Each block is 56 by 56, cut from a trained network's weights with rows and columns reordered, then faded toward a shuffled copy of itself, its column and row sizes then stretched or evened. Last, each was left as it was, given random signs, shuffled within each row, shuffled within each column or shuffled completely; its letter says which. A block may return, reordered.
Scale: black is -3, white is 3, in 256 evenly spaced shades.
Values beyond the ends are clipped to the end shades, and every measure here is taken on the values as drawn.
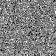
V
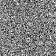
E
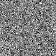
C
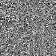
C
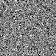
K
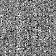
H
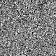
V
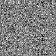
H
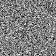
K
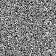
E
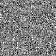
H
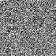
H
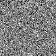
E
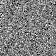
V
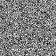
K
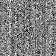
E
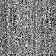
H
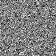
V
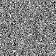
C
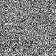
H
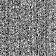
E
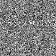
C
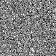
E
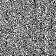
E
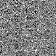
E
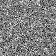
V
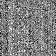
E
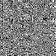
H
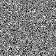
C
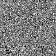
C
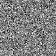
E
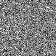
E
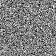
V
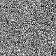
H
